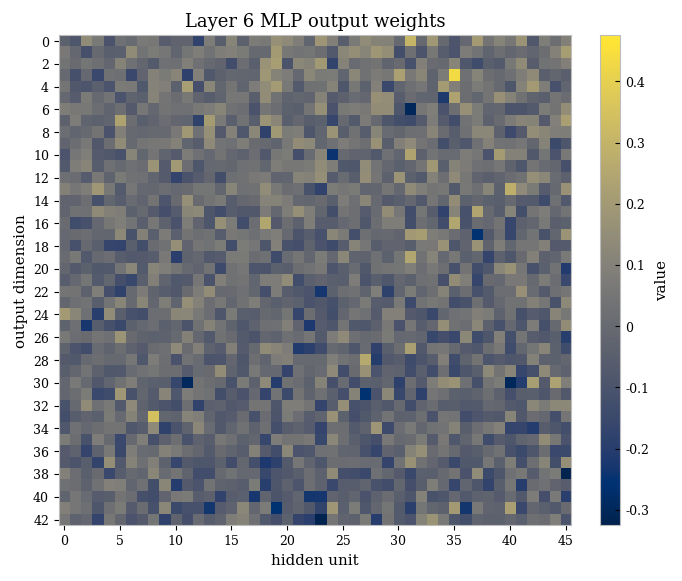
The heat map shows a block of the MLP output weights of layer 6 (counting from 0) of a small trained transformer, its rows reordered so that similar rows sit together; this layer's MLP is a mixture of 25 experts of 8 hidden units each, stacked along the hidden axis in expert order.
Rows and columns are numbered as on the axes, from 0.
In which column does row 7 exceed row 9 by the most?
45
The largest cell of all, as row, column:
3, 35
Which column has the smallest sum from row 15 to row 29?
23
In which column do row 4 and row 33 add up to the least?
44
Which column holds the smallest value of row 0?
12
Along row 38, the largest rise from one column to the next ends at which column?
37
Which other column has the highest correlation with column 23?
22
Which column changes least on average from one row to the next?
16
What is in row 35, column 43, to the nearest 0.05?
0.15
